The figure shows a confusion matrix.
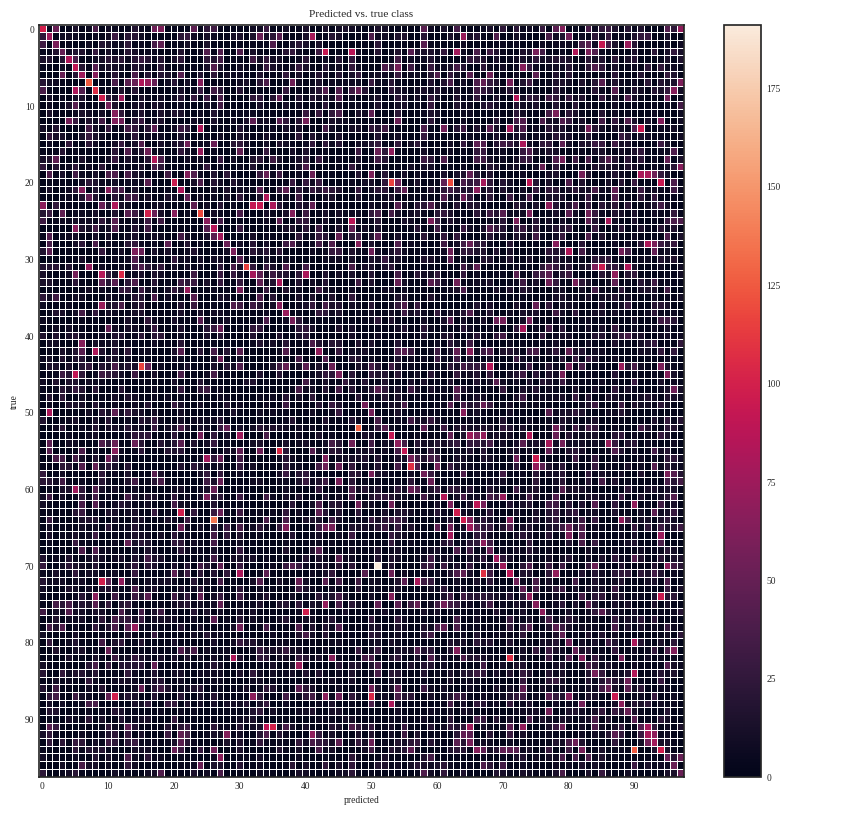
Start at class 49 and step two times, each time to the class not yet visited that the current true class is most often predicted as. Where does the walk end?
13
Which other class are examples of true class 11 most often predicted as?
78
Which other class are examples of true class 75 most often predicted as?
43
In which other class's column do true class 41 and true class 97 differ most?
6
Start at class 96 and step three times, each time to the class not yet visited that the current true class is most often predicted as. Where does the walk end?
53
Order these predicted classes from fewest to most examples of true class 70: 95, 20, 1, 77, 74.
1, 20, 77, 74, 95
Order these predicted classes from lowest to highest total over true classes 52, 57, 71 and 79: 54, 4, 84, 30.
4, 54, 84, 30
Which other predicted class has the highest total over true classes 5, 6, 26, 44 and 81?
68
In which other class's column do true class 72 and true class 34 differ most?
9
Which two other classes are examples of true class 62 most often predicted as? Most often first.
66, 90
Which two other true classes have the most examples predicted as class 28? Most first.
92, 52
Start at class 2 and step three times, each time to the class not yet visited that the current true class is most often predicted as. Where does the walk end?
77
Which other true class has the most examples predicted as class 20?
24
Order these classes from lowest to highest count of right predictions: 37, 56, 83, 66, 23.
66, 83, 23, 56, 37
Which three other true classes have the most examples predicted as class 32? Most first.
23, 87, 12
